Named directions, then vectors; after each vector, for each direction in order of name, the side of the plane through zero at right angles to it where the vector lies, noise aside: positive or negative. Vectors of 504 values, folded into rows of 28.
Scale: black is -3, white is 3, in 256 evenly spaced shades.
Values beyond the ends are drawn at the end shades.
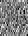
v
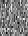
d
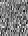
negative, positive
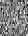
negative, negative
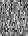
negative, negative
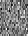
negative, negative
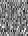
negative, positive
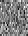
positive, positive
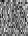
positive, positive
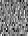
negative, negative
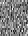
negative, positive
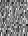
positive, negative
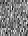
positive, negative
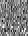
negative, positive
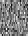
negative, negative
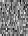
negative, negative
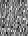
positive, negative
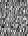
positive, negative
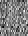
positive, negative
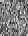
negative, negative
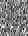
negative, positive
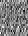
negative, positive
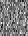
negative, negative
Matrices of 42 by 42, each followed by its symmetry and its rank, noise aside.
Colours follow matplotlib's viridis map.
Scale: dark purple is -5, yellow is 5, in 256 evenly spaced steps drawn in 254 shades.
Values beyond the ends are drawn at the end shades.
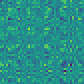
symmetric, rank three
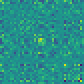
symmetric, rank four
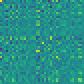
symmetric, rank four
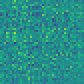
antisymmetric, rank six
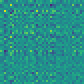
symmetric, rank three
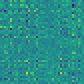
no symmetry, rank four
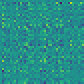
antisymmetric, rank four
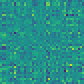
antisymmetric, rank four
